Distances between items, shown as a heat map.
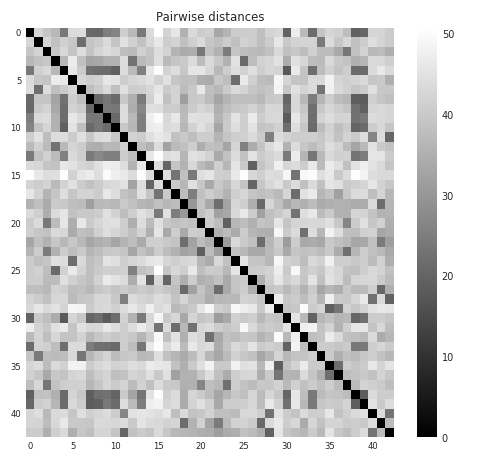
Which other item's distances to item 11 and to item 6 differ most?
1
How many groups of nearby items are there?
11
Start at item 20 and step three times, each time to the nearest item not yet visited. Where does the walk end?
2
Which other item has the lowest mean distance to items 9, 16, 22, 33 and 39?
30
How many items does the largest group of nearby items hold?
11
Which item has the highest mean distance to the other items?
15
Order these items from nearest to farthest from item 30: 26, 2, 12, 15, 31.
12, 2, 26, 31, 15
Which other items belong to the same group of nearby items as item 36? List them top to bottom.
29, 35
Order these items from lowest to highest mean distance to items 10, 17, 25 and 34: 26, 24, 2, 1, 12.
12, 1, 2, 26, 24
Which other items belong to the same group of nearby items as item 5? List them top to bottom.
24
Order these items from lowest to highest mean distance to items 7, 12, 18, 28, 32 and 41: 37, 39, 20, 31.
39, 37, 20, 31
